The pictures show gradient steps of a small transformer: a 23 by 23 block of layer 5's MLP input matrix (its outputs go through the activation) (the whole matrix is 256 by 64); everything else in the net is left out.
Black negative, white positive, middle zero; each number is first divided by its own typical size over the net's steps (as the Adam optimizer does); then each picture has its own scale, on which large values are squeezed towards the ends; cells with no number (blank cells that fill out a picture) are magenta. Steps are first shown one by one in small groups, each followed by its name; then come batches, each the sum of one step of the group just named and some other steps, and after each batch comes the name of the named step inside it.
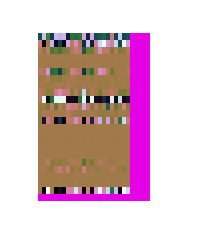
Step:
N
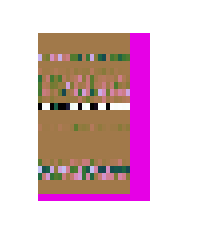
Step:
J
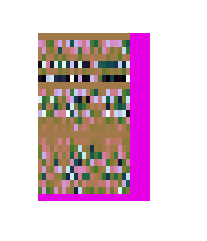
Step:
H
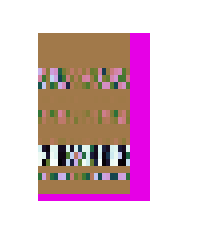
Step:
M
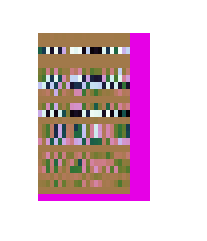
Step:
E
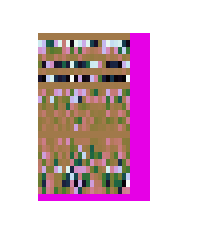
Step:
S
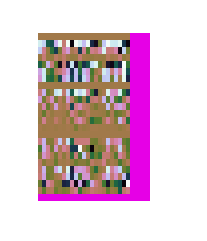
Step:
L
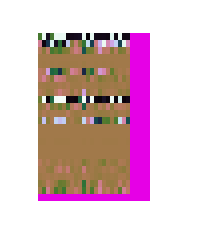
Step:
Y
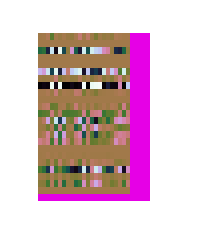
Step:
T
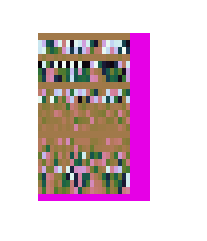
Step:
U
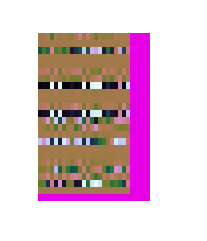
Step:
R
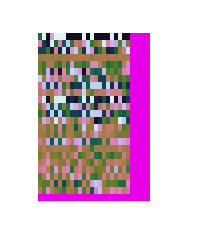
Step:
Y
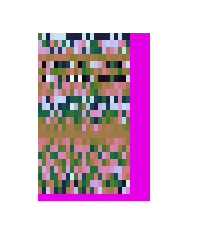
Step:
S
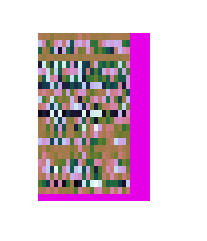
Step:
R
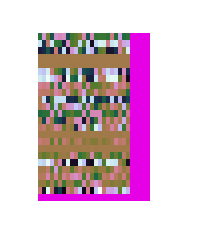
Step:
N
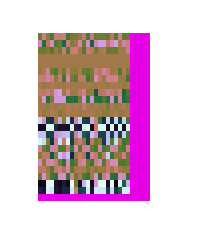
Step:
N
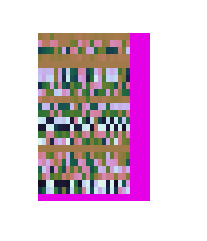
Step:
R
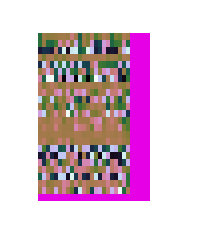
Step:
H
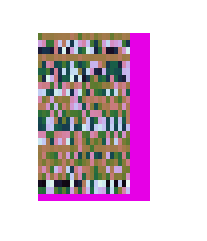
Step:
S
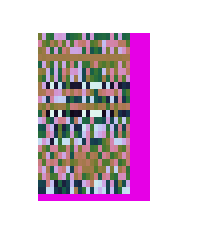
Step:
E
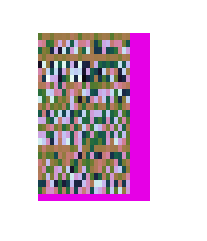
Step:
H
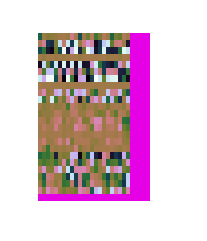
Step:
U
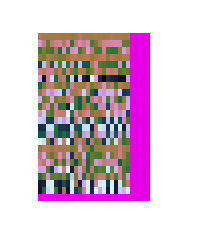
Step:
H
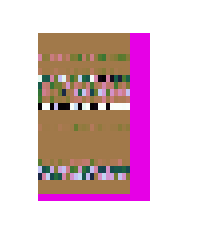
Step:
J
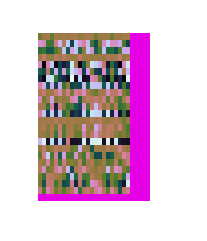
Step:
S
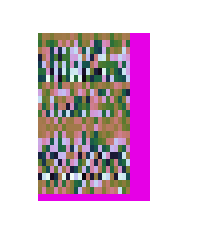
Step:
H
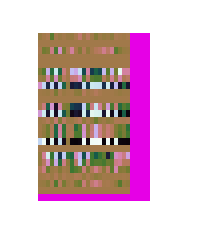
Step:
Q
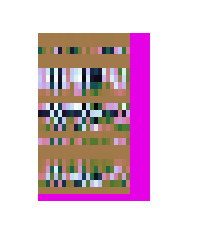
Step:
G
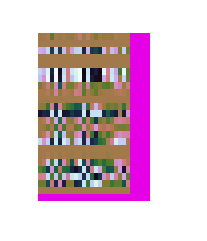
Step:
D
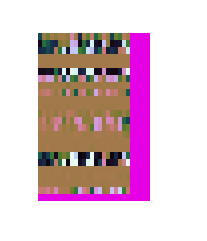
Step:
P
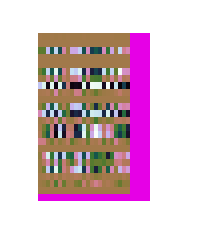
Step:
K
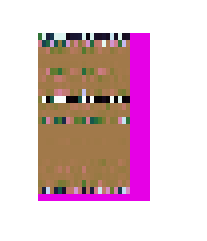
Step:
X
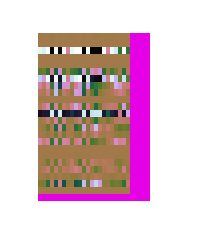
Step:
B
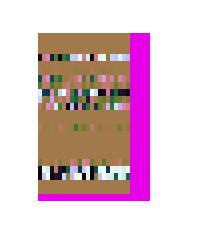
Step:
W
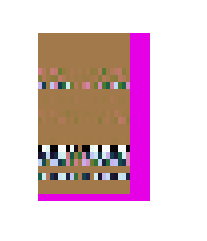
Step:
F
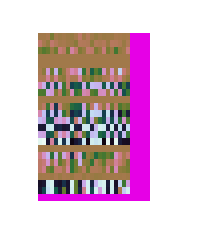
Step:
Q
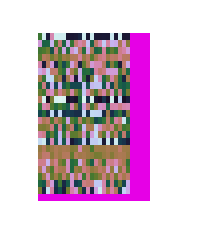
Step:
X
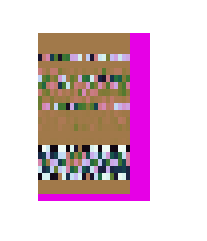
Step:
F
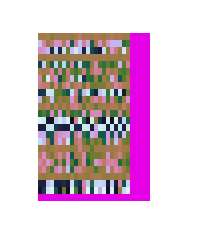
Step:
B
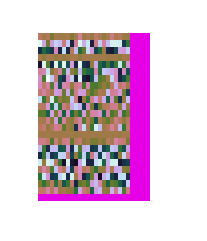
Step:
G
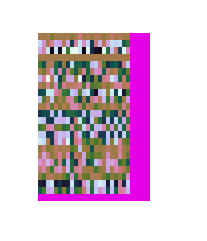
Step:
B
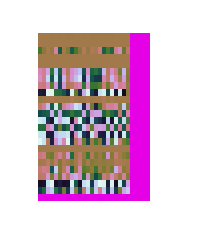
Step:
G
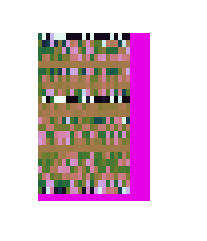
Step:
X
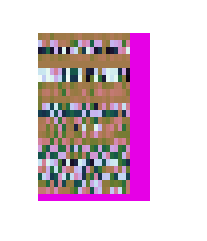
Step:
G
